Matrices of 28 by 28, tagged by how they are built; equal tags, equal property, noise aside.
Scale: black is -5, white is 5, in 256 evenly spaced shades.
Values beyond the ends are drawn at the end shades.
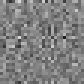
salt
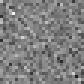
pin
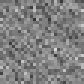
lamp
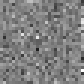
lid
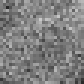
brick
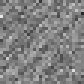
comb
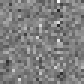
lid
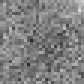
brick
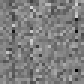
lid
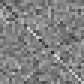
pin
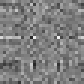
salt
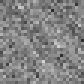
lamp
